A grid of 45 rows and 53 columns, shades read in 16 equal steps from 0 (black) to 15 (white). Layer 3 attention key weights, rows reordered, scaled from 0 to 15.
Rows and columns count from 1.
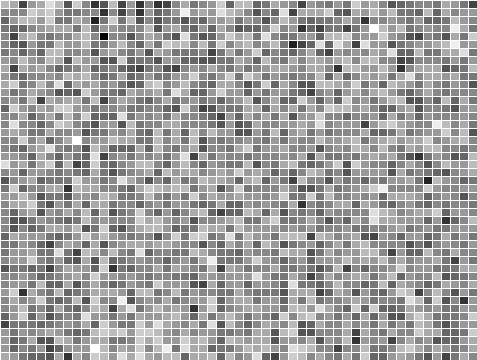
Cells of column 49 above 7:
31
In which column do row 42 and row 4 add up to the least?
34
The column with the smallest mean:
50
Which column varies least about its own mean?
1
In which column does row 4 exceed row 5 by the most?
12
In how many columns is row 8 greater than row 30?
19
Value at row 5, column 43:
12
